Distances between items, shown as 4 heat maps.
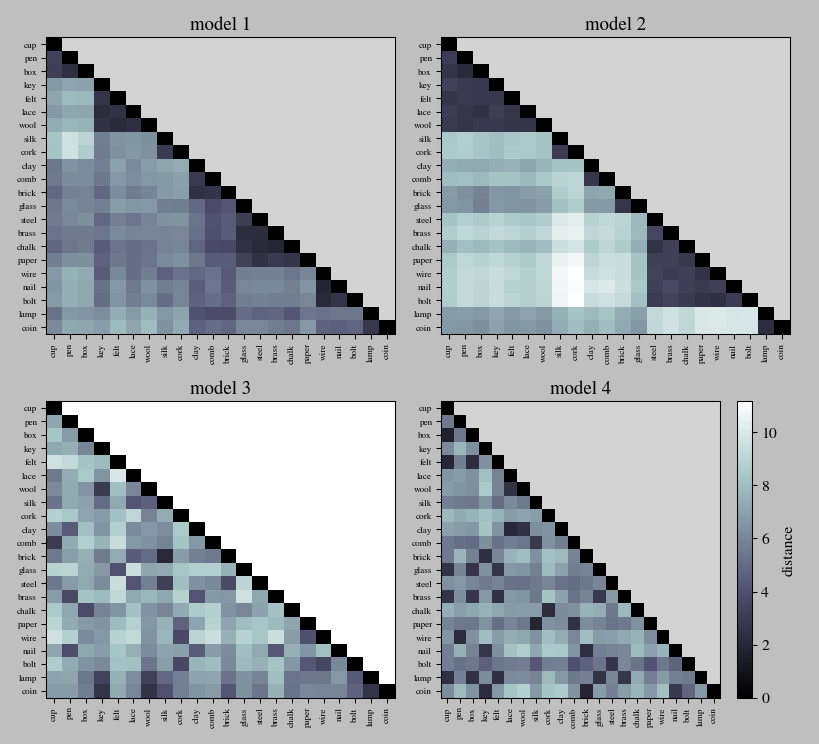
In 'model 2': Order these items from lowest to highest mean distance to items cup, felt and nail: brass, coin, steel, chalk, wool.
wool, chalk, steel, brass, coin
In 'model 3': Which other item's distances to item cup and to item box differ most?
comb
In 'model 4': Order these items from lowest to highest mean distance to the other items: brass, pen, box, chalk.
box, brass, pen, chalk
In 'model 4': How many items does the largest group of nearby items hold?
6
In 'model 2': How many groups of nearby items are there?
6
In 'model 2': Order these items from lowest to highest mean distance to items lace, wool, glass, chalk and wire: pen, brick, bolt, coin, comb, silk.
pen, bolt, brick, coin, comb, silk
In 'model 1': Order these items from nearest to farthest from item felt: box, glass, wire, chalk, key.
key, chalk, wire, glass, box
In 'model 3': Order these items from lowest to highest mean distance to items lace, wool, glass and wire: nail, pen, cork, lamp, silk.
lamp, silk, cork, nail, pen
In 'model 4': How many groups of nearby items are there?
7
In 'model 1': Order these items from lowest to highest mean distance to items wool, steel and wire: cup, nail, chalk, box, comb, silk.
chalk, nail, comb, silk, cup, box
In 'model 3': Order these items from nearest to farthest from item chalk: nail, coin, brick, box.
box, coin, brick, nail
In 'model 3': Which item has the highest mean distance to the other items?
felt
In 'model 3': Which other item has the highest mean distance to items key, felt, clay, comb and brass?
wire
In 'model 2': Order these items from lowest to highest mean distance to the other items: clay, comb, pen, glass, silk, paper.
pen, glass, paper, clay, comb, silk
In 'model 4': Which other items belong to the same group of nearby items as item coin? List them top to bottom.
key, brick, nail
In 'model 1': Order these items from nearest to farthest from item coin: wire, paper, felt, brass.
wire, brass, paper, felt
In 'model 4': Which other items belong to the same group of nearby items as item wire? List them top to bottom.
pen
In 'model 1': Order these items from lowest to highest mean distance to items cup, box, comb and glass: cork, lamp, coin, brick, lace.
brick, lamp, coin, lace, cork
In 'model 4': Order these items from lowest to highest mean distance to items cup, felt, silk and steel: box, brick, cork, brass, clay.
box, brass, brick, clay, cork
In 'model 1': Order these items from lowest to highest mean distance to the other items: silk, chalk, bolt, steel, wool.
chalk, steel, bolt, wool, silk
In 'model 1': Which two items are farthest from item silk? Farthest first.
pen, box
